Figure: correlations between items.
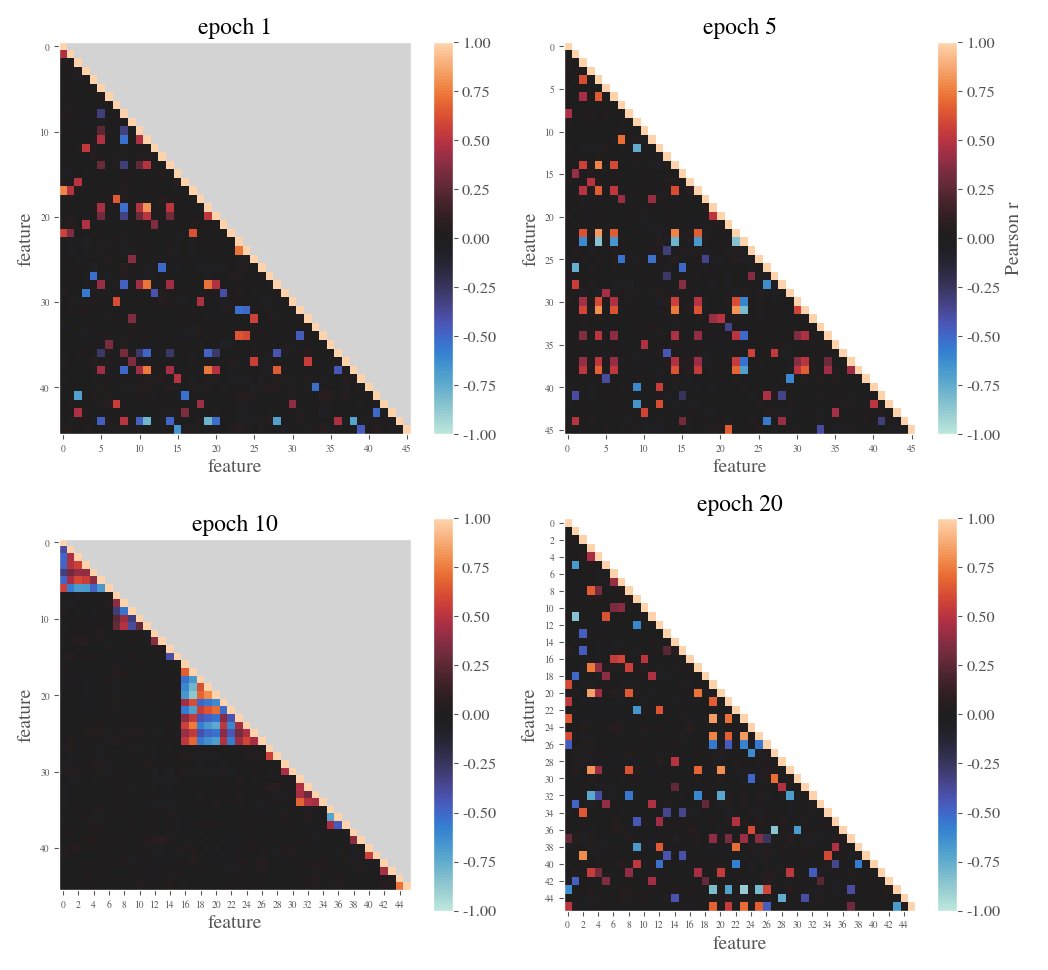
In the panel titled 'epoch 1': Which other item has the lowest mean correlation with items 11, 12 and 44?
29
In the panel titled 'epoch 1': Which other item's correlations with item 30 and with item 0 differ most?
17
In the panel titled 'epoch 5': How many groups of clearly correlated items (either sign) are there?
11
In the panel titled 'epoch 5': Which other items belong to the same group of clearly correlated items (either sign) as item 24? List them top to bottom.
13, 27, 36
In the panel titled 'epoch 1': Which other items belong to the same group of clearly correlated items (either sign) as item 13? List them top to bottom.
26
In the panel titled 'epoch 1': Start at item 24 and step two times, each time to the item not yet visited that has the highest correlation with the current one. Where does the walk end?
34
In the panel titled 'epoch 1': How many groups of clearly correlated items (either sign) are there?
12
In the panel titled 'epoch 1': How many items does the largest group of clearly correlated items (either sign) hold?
11
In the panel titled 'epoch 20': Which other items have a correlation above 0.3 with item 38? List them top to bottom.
12, 22, 35
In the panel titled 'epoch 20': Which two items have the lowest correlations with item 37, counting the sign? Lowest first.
43, 26
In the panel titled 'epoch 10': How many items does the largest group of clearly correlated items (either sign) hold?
11
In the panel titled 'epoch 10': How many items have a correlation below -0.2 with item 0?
5
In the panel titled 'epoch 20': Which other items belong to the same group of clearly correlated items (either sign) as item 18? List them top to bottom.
1, 5, 11, 33, 42
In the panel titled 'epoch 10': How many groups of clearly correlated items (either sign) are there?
13
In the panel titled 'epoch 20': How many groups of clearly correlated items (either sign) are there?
8
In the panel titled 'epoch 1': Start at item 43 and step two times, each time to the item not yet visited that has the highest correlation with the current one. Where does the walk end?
16
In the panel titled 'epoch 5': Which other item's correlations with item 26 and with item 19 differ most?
1
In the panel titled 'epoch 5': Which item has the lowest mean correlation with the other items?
23
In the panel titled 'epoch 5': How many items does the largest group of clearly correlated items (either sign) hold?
12
